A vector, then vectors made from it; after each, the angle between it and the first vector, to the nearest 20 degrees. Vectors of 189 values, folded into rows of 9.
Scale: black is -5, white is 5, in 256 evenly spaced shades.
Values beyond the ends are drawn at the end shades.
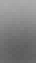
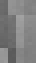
80 degrees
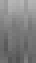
20 degrees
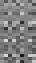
80 degrees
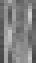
100 degrees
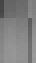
140 degrees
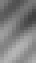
140 degrees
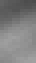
160 degrees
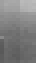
20 degrees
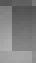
140 degrees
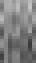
40 degrees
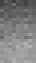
160 degrees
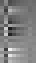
120 degrees
